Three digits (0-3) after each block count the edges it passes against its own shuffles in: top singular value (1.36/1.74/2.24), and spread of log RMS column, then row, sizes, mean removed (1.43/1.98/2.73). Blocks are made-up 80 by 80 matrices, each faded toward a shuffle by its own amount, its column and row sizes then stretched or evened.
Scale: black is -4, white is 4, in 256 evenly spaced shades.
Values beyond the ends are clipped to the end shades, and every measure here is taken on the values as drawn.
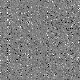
0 2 1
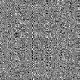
3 2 0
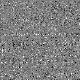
0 1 2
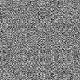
3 2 0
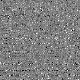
2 0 2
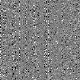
2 3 0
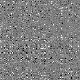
2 2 2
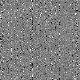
0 3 0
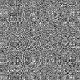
3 1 2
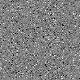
1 2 0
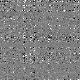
1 2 3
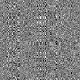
3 3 1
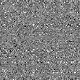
1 0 2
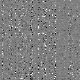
0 3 1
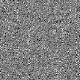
2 2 0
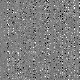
1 3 0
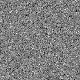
1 0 0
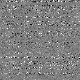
0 1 3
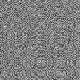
3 0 0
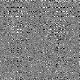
2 2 3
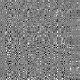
3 3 2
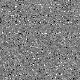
1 0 2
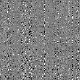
1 3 1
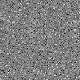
2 0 0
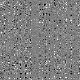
1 3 2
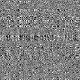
3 1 3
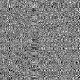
3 2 1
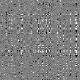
3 3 2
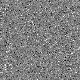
1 0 0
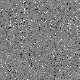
0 2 1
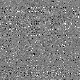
2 1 2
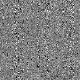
0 3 0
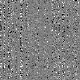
2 3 0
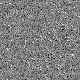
1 0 0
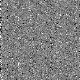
0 2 0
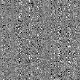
0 3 1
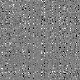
2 3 2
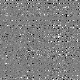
0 2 3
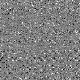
2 0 2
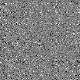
1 1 2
